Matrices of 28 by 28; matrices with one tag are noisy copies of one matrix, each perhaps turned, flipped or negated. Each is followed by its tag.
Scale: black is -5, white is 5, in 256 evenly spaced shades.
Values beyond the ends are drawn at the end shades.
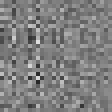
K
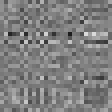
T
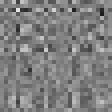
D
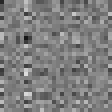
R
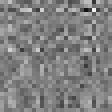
D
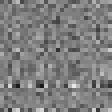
R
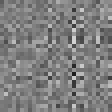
K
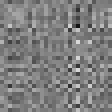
T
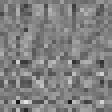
D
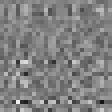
D
